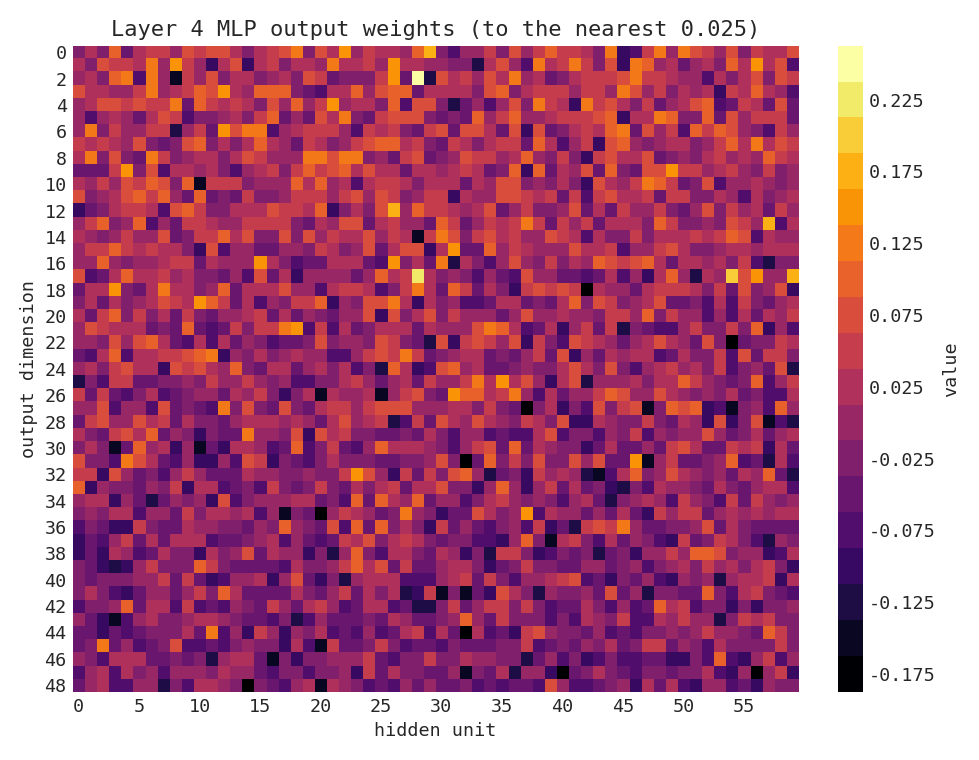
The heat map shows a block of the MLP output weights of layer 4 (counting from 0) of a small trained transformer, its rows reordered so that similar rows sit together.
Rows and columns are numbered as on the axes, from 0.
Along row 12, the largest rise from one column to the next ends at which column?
8
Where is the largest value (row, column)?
2, 28
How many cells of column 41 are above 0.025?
14
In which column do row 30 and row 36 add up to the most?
25
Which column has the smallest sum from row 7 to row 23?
42
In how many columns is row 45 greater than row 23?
16
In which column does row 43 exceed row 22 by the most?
54
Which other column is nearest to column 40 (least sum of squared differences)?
55
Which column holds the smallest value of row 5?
45
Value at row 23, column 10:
0.1
